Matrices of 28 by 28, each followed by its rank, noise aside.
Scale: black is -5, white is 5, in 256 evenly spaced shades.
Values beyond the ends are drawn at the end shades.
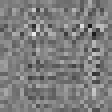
four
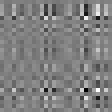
one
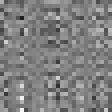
three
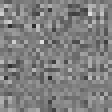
six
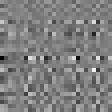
two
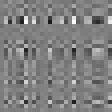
one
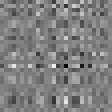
two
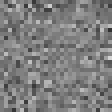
six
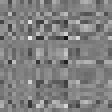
two
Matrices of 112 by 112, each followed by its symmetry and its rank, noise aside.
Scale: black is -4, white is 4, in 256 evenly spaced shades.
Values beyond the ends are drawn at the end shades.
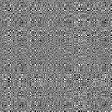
symmetric, rank three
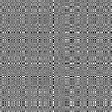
no symmetry, rank one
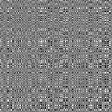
symmetric, rank two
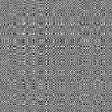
symmetric, rank two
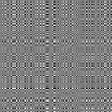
no symmetry, rank one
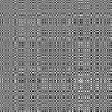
symmetric, rank two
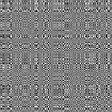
antisymmetric, rank two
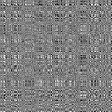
antisymmetric, rank two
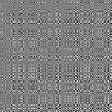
no symmetry, rank two
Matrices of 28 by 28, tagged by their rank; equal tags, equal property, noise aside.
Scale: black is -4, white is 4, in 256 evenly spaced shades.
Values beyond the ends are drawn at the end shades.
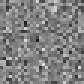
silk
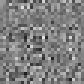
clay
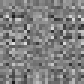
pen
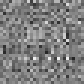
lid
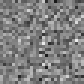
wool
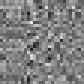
silk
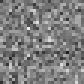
wool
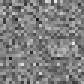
wool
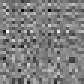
pen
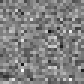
wool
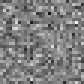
wool
